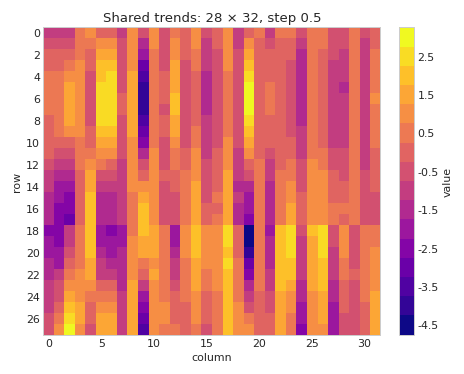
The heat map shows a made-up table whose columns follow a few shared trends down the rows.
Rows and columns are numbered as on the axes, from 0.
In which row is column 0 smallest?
18
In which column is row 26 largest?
2
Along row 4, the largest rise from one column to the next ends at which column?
10
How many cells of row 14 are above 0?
13
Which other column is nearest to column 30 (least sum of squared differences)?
15
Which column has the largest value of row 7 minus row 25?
19
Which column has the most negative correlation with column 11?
29
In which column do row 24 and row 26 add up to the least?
9
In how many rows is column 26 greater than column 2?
15
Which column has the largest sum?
17
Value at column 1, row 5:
0.5
